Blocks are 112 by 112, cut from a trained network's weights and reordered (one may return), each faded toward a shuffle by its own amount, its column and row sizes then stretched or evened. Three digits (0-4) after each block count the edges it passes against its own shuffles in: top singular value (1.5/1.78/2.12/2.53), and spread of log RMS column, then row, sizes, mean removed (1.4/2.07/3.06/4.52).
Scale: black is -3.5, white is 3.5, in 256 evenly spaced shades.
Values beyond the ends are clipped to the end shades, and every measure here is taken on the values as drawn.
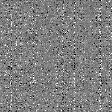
1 2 0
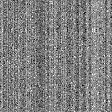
4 0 1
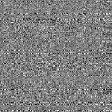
4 1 3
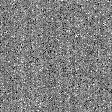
0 0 0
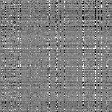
4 3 2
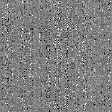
0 3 1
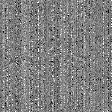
3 3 0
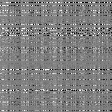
4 0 4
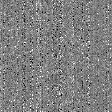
0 3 0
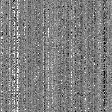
4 3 0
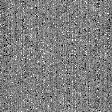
1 2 0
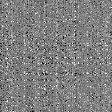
1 2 2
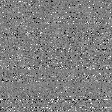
0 0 3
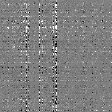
3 3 2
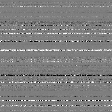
4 0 4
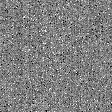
0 0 0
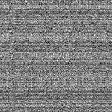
4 0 0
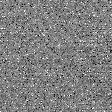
0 0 0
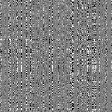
4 4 1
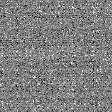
1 1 1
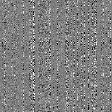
1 4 1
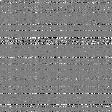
3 0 4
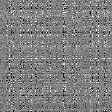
3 3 2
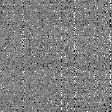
1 3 0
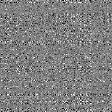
2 2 3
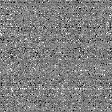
1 1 2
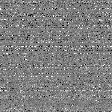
1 0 3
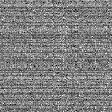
4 1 0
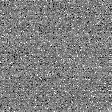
1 0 0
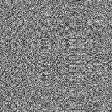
3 0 1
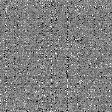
1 2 0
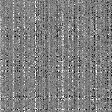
4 3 2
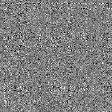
2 2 2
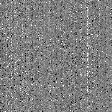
1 2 0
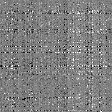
3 2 3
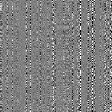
4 4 0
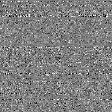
0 1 3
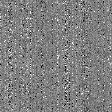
0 3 0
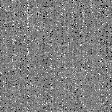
0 2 1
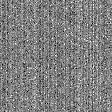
3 1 0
